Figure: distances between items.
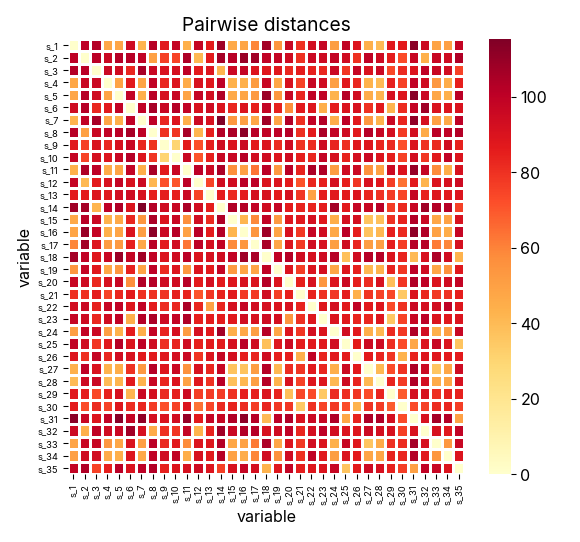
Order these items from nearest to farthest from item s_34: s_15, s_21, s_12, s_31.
s_15, s_21, s_12, s_31
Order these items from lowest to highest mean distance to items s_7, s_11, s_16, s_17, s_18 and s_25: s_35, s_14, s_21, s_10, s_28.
s_28, s_35, s_21, s_10, s_14
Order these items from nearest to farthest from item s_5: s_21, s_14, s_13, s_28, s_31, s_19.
s_28, s_19, s_21, s_13, s_14, s_31
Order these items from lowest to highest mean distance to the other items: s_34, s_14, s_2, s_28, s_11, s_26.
s_28, s_34, s_11, s_26, s_2, s_14
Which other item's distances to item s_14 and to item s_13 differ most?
s_3
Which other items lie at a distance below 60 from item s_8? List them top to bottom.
s_2, s_12, s_32
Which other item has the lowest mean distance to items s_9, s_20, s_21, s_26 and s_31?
s_30
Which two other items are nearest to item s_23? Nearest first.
s_29, s_6
